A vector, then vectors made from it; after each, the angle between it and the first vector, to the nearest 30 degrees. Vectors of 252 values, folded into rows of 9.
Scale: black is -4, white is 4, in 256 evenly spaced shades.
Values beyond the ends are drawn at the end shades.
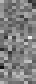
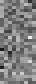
30 degrees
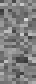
120 degrees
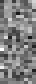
150 degrees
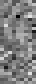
90 degrees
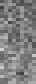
120 degrees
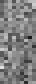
150 degrees
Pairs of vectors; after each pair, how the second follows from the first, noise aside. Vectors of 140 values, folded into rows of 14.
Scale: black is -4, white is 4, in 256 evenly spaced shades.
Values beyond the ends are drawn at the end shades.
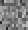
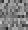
sign-scrambled.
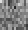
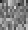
negated.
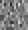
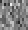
sign-scrambled.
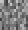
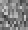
shuffled.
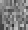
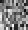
negated, scaled up.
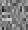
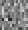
sign-scrambled.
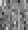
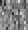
negated.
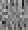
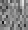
sign-scrambled.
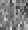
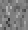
wrapped around, partly zeroed.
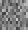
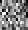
negated, scaled up.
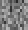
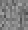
wrapped around, shrunk.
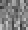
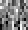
negated, scaled up.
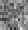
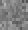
wrapped around, shrunk.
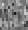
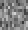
negated.
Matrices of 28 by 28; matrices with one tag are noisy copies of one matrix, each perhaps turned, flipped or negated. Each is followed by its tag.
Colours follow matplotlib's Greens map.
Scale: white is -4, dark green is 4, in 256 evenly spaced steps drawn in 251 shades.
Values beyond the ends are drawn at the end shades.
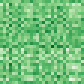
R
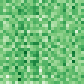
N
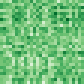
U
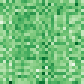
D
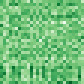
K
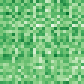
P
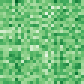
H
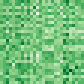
H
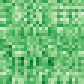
U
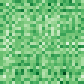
D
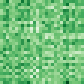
H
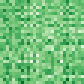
H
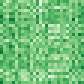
D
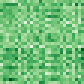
R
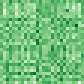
R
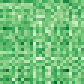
P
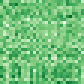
K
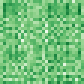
R
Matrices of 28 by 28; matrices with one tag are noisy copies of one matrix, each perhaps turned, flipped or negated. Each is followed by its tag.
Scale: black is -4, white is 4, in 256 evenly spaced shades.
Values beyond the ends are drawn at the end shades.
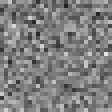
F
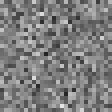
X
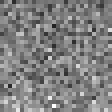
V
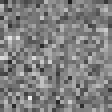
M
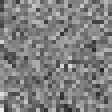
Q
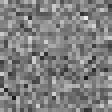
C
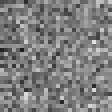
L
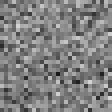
C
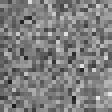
V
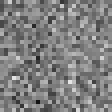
C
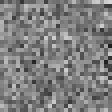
Q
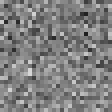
C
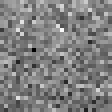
V
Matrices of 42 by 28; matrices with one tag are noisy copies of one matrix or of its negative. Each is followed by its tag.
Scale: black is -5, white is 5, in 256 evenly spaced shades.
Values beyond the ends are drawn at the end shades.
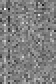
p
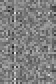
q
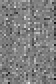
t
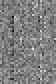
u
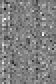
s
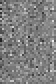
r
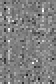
p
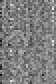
r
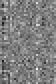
s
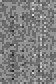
u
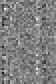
s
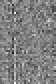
q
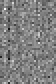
p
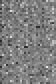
r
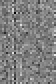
q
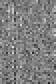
q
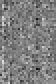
s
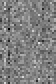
p
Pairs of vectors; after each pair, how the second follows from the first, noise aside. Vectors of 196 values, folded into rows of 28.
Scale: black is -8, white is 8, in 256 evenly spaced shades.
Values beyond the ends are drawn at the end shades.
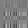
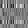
wrapped around, scaled up.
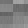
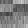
scaled up.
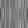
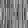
reversed, negated, scaled up.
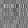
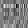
scaled up.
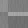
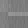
shrunk.
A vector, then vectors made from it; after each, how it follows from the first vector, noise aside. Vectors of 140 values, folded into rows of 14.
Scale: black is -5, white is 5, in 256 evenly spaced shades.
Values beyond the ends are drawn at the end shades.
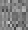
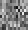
wrapped around, negated, scaled up.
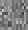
wrapped around, negated.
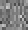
wrapped around.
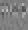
negated, partly zeroed.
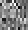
reversed, negated, scaled up.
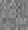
reversed, negated, shrunk.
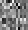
reversed, negated, scaled up.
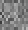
wrapped around, negated.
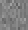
reversed, negated, shrunk.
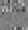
negated, partly zeroed.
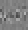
wrapped around, negated, partly zeroed.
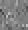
wrapped around, negated, partly zeroed.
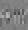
wrapped around, partly zeroed.
